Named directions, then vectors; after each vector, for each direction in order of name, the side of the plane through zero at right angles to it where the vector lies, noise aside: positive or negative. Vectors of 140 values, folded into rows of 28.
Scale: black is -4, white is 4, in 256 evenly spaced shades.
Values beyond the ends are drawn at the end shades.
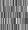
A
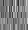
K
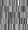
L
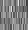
negative, negative, positive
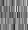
positive, positive, positive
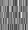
positive, negative, positive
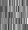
negative, positive, positive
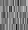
positive, positive, negative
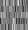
negative, negative, positive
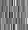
negative, positive, positive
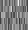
negative, negative, positive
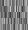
positive, positive, positive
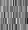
positive, negative, negative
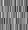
negative, negative, negative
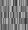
positive, negative, positive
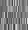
negative, positive, positive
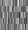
positive, negative, positive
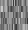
positive, negative, negative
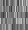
positive, positive, negative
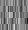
positive, negative, negative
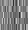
positive, negative, positive
